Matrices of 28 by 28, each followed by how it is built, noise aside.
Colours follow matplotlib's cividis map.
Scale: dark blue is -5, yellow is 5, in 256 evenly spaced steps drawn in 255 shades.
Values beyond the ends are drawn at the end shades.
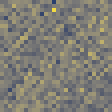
Hankel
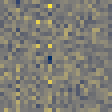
uneven columns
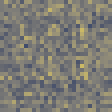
blocks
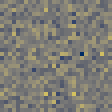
low rank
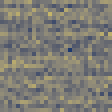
blocks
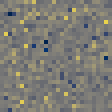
sparse
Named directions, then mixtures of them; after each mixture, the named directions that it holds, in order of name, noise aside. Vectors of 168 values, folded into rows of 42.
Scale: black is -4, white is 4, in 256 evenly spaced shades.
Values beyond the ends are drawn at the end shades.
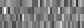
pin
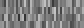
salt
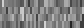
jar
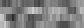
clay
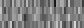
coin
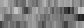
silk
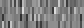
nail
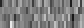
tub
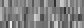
coin, silk, tub.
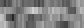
clay.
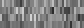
jar, nail, silk.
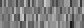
jar, salt, tub.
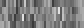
clay, pin, salt.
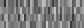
salt.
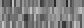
clay, coin, nail.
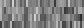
coin, nail, silk.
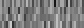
coin, pin.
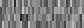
jar, nail, tub.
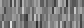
coin, nail.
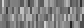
jar.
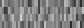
jar, pin.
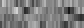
silk.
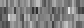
clay, salt, silk.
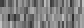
clay, salt, tub.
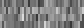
clay, jar.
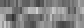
clay.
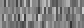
jar, salt.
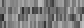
clay, jar, salt.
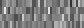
pin, tub.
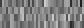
jar, tub.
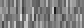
nail.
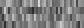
clay, pin, salt.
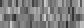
clay, silk, tub.
